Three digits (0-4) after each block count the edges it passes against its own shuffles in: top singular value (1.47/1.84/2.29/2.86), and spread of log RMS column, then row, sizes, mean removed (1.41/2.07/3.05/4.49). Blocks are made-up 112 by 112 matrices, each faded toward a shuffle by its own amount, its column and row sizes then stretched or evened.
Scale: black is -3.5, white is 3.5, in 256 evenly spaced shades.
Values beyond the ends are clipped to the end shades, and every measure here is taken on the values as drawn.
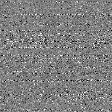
2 0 3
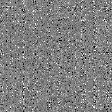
1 3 1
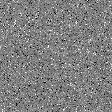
1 0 0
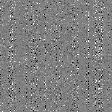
1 3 1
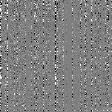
2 4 2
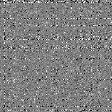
1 2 3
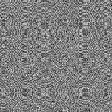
4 1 0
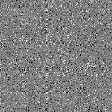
3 1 1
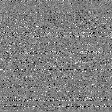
0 0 3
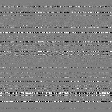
4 0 4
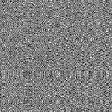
4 1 0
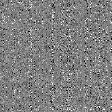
2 3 1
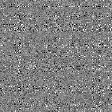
1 2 3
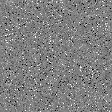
1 1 0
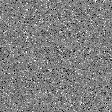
1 0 1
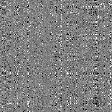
3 3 1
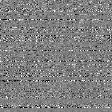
0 1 4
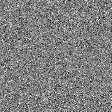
0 1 1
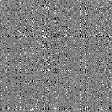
3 3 2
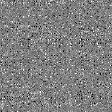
2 2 2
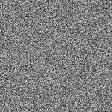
2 0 0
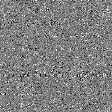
1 1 2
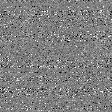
1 0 3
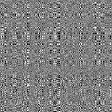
4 3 3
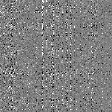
2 3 2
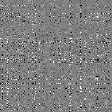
1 3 3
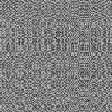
4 0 0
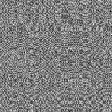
4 0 1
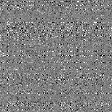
3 2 3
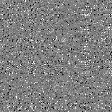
3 1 1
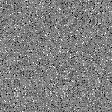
2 0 0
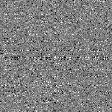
2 1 2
